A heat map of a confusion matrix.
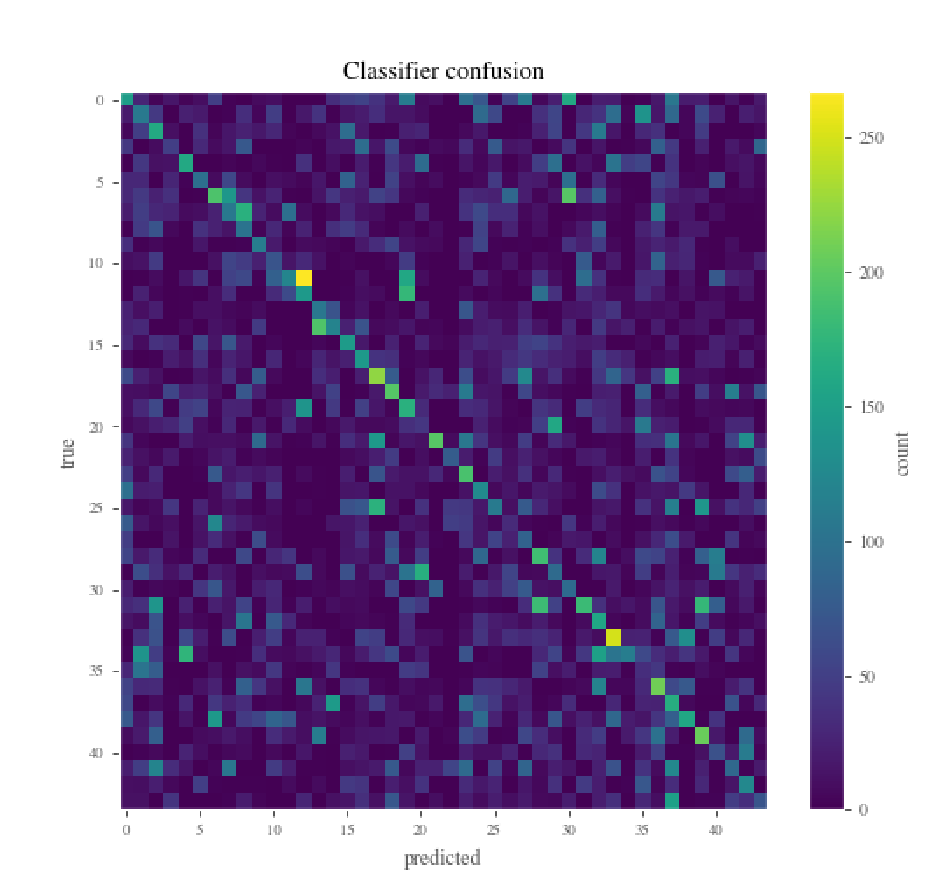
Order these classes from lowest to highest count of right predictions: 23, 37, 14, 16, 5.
5, 14, 16, 37, 23
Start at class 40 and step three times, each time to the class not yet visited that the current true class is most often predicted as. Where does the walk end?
1
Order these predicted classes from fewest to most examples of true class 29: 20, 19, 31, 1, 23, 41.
31, 23, 41, 1, 19, 20
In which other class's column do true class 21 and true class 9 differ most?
42
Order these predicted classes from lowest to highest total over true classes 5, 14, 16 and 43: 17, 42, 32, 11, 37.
11, 17, 42, 32, 37
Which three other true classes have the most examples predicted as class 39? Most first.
31, 25, 28
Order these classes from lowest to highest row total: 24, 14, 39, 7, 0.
24, 14, 7, 39, 0
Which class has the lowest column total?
22
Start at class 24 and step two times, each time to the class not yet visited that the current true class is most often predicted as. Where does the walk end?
30
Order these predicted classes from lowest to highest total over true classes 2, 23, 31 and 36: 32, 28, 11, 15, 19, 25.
11, 25, 19, 15, 28, 32
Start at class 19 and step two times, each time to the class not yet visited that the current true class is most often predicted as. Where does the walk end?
28
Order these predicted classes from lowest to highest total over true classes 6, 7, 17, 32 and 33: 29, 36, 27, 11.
29, 11, 27, 36
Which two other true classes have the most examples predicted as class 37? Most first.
17, 43
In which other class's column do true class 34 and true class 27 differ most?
4
